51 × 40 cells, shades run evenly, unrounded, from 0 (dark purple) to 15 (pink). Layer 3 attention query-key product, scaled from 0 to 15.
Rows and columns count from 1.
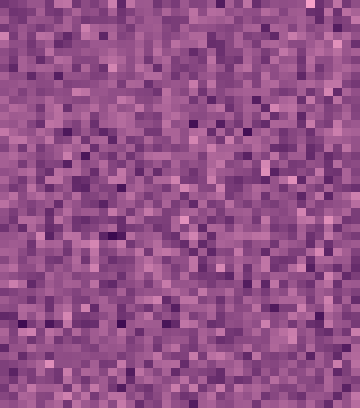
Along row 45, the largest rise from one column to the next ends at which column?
29
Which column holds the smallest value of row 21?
8
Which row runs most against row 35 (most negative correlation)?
22
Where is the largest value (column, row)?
35, 1
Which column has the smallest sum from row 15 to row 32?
10
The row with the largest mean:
14
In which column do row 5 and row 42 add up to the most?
33
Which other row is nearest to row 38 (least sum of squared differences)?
27
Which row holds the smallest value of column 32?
19
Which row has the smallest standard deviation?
37
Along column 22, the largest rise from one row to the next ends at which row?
17
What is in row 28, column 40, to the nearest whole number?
5
